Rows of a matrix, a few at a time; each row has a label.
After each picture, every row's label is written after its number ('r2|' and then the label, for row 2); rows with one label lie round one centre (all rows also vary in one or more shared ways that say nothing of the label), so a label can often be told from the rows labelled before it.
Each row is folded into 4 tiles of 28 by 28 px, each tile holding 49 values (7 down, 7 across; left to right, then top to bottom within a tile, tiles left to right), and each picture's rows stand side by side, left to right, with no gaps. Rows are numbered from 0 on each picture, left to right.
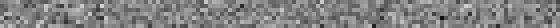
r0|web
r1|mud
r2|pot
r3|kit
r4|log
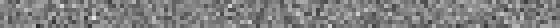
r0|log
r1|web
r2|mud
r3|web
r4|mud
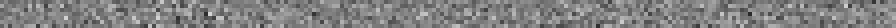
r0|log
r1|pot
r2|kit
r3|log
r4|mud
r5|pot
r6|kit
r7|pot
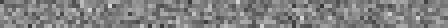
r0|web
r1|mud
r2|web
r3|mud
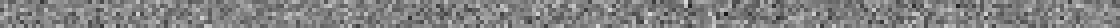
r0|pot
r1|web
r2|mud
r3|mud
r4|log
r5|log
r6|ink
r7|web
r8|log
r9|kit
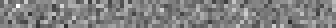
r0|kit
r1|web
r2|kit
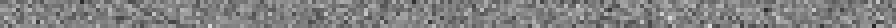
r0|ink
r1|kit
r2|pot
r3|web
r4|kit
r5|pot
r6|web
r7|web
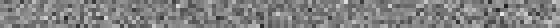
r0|pot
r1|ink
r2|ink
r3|log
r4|mud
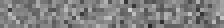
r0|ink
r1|pot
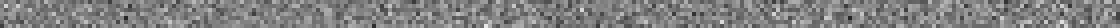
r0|mud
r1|mud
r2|pot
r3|log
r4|mud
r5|kit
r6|pot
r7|web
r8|log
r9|kit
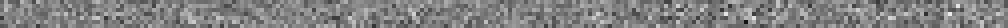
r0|kit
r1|mud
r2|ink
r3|web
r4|mud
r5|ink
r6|mud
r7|web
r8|kit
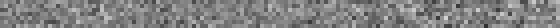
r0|web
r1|ink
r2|pot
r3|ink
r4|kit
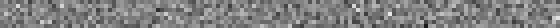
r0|ink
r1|kit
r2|mud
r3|kit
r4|ink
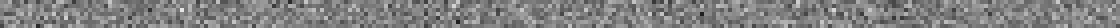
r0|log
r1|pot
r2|web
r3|pot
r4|kit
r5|mud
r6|kit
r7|web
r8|mud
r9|mud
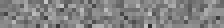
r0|pot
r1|log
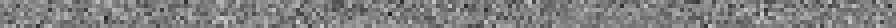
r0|kit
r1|mud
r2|ink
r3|pot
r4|web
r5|web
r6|ink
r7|web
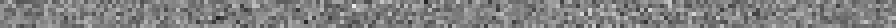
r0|kit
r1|ink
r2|log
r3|mud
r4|kit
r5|log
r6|ink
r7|pot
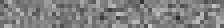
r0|ink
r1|mud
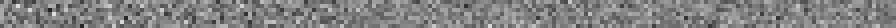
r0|ink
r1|web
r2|ink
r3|ink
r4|kit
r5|log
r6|kit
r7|ink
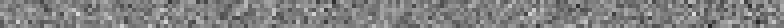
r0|pot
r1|mud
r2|log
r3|kit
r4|kit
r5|log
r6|pot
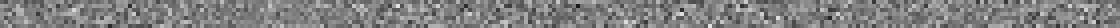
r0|mud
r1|kit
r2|web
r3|web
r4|mud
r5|mud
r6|ink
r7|kit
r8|ink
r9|kit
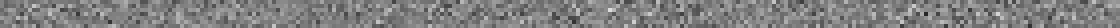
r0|pot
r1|ink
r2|kit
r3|log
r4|mud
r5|log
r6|web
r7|pot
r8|pot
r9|log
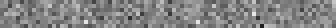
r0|kit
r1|kit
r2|log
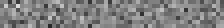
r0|mud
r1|pot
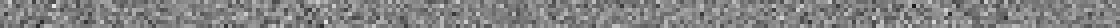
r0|pot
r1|pot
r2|pot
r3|mud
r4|log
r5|web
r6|pot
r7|ink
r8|log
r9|ink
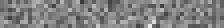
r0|log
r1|web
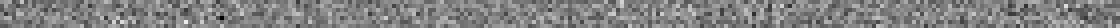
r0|pot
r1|ink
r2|kit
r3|ink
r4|web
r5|log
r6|web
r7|web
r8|log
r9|pot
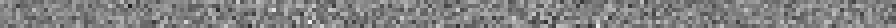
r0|pot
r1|pot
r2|kit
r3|mud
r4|web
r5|mud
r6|kit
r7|log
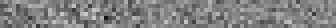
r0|log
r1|kit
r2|pot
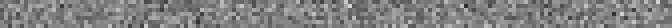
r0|log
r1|pot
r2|ink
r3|ink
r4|ink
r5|kit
